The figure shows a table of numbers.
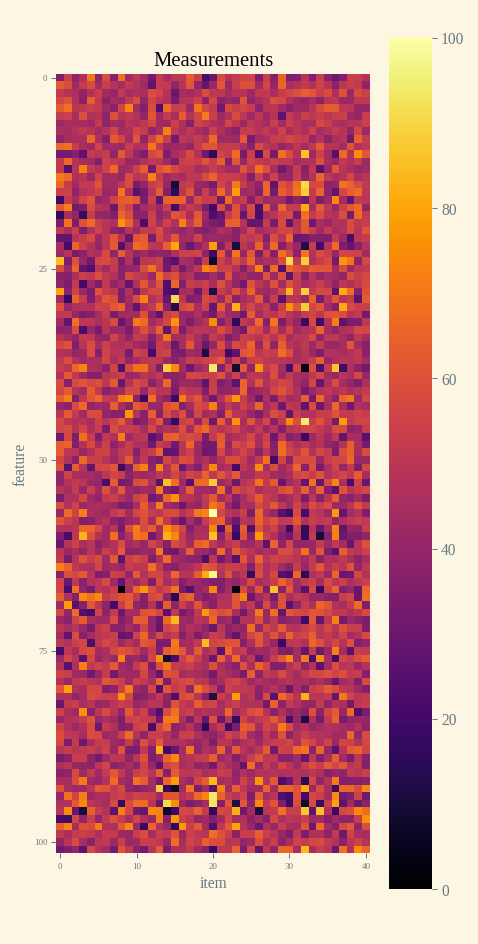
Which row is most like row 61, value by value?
82
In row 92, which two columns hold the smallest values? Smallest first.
32, 29
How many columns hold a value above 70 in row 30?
4
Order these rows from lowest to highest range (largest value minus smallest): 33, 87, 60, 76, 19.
87, 33, 19, 76, 60
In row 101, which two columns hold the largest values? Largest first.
32, 39
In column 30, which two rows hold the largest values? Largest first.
24, 28
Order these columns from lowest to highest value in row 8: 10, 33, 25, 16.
25, 33, 16, 10
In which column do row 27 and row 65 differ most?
20
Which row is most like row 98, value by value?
42
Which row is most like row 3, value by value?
41
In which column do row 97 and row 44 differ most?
1
